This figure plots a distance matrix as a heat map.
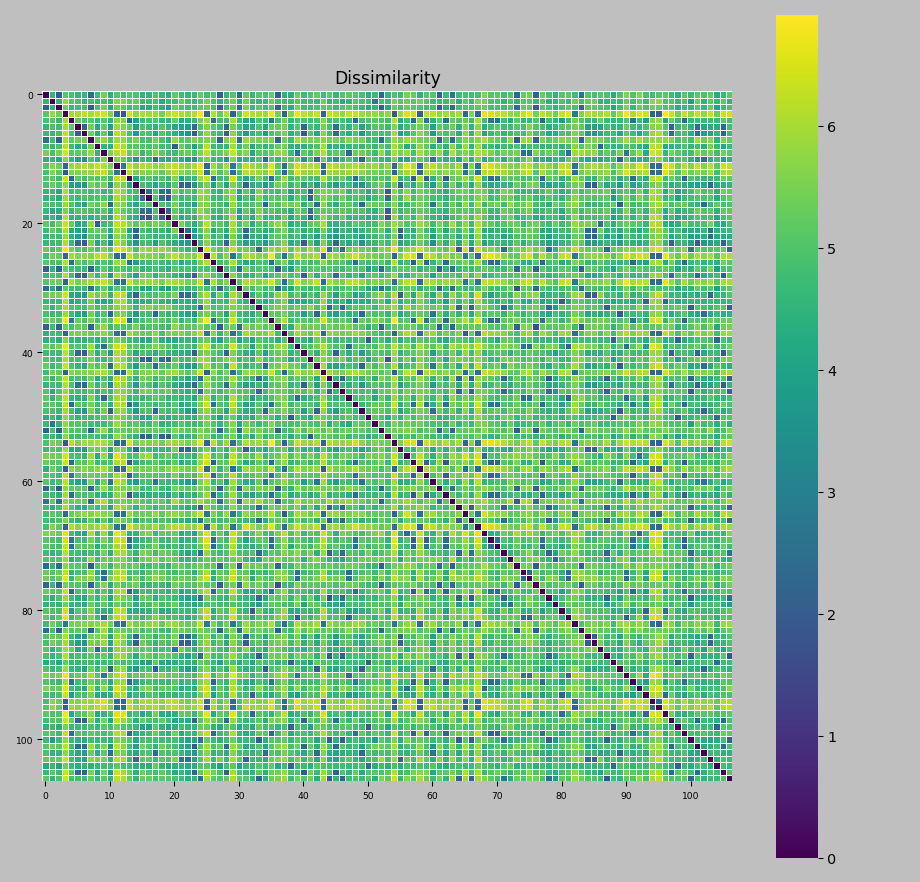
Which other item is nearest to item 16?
19
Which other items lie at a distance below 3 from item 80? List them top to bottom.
32, 93, 96
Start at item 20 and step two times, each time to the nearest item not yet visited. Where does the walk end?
86
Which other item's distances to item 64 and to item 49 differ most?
24
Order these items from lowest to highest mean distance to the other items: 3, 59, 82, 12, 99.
99, 59, 82, 12, 3
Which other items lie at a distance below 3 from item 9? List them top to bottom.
39, 47, 74, 75, 81, 90
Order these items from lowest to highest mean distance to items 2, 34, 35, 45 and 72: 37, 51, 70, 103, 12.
70, 103, 51, 37, 12
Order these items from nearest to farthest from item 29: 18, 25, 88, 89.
25, 88, 18, 89
